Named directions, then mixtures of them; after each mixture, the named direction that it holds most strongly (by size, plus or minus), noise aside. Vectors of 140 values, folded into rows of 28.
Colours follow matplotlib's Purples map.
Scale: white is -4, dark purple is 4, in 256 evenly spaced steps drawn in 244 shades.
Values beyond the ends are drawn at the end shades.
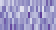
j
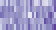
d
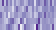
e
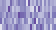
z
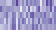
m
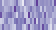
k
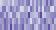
j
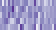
e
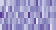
j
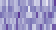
d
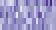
k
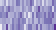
d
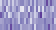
j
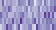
e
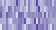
k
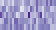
j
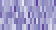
k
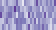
k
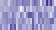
m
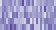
k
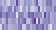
k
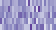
z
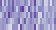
e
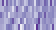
e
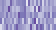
z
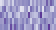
j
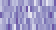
d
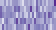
k
